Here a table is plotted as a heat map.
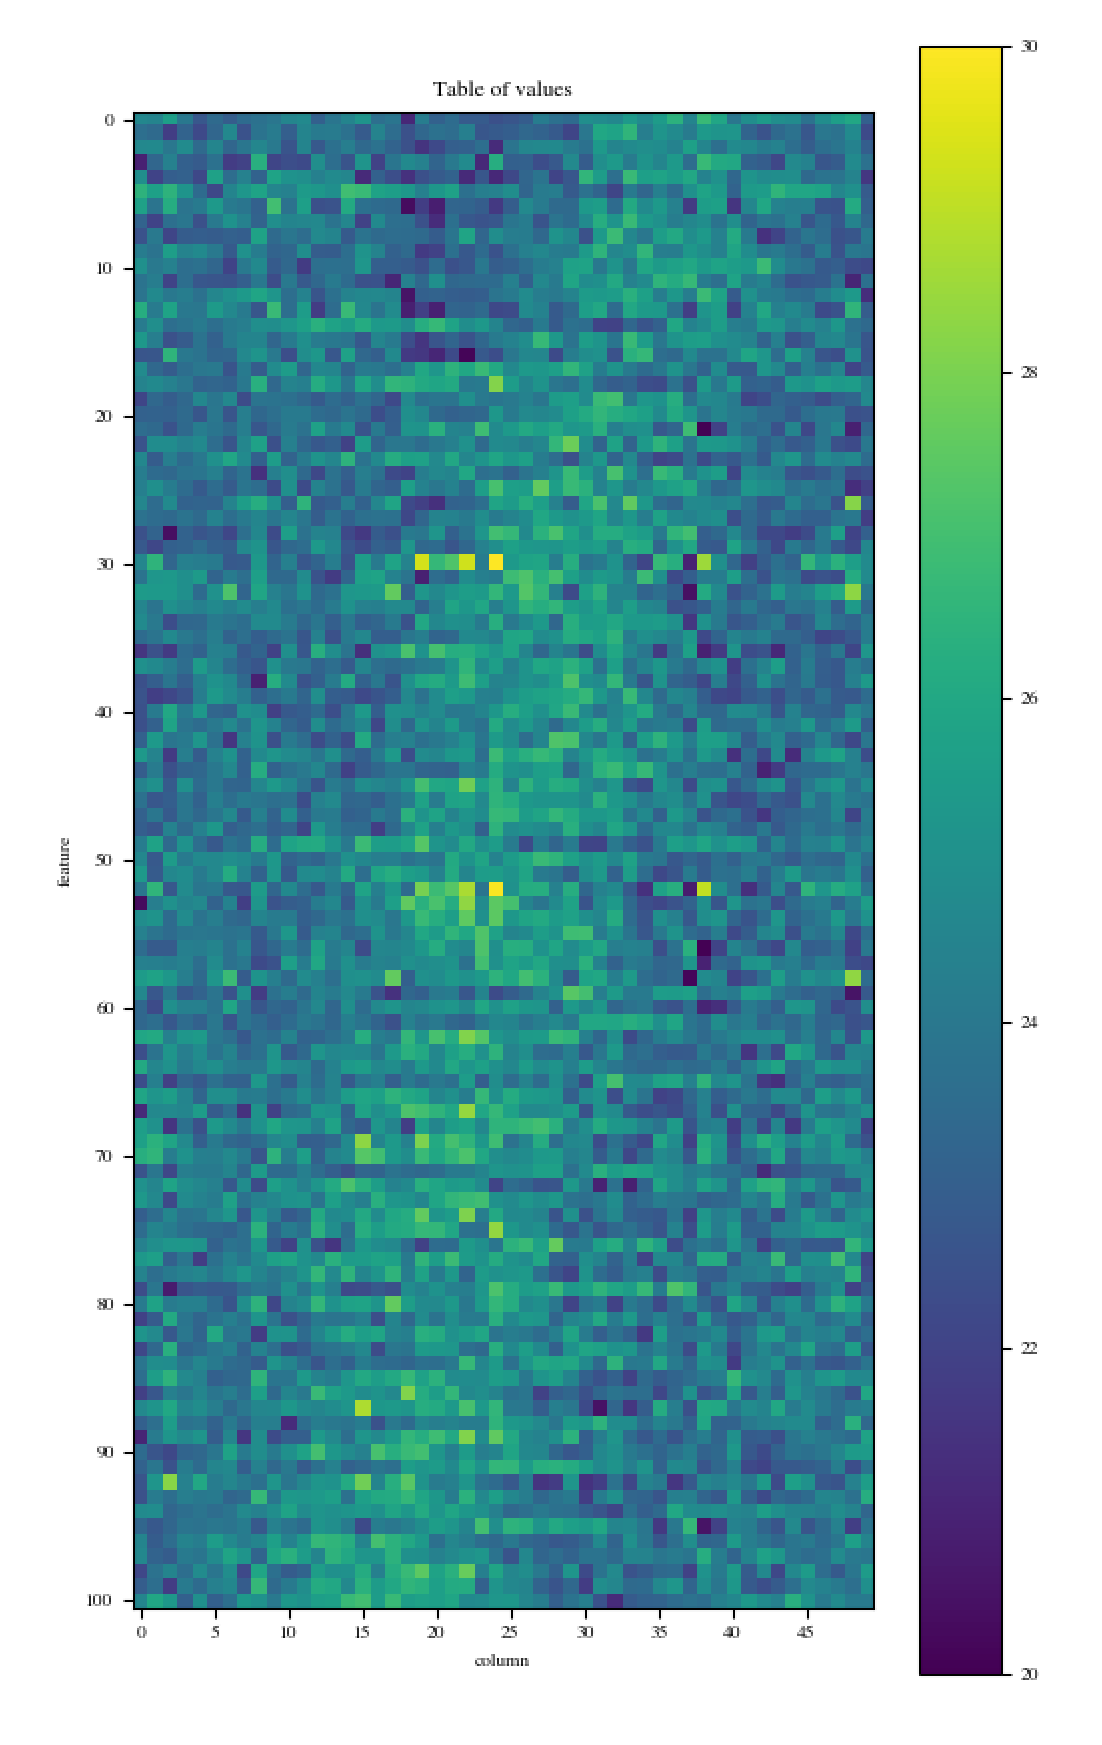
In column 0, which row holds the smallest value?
53
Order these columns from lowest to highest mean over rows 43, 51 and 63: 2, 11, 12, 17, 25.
2, 11, 12, 25, 17
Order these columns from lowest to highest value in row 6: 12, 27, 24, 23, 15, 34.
24, 12, 23, 15, 27, 34
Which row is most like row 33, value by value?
50
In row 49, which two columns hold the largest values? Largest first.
19, 15
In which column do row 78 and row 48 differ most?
29
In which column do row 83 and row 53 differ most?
22
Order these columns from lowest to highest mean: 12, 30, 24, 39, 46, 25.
46, 39, 12, 30, 25, 24
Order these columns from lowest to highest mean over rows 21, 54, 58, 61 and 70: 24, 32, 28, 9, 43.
9, 43, 32, 28, 24
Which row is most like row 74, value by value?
98
